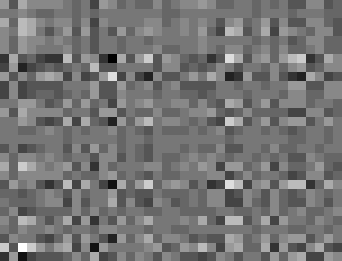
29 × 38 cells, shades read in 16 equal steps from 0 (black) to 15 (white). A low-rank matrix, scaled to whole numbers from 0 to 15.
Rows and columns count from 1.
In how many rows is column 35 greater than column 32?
10
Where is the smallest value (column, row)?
13, 7
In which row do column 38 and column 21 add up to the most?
21
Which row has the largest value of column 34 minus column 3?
29
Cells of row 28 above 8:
15
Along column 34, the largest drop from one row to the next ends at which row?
9
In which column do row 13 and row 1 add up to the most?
3
